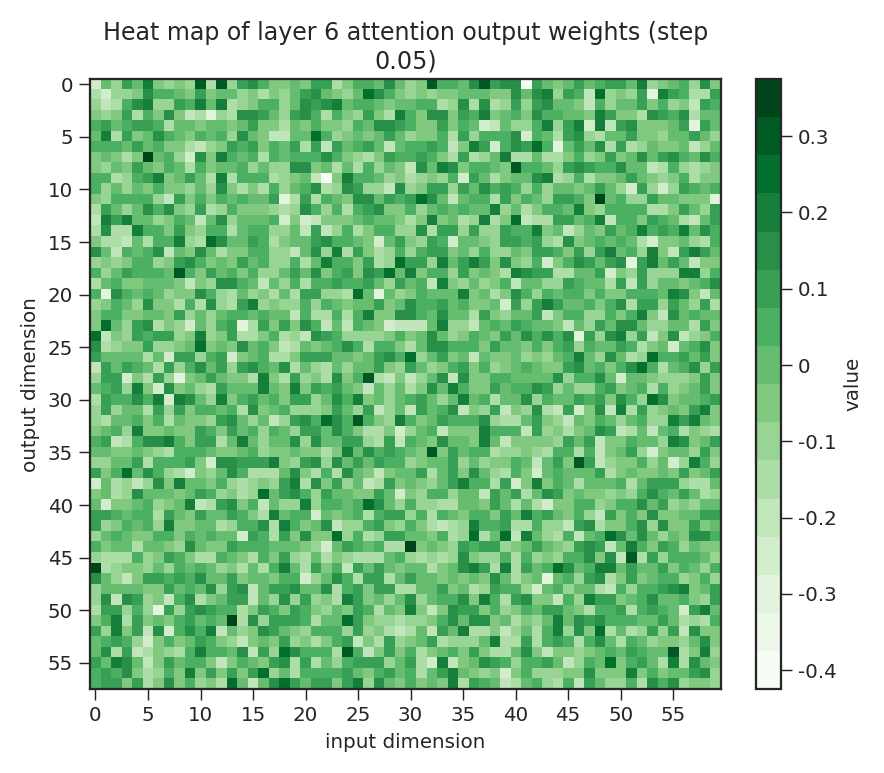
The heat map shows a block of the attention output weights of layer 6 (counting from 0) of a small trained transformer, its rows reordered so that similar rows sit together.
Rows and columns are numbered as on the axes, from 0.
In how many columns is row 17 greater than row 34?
25
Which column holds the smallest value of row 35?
53
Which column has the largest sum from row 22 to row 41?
23
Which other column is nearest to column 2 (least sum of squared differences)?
17
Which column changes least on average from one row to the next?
31
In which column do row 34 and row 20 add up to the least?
27
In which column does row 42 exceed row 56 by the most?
39
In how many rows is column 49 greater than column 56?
25
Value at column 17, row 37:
-0.15
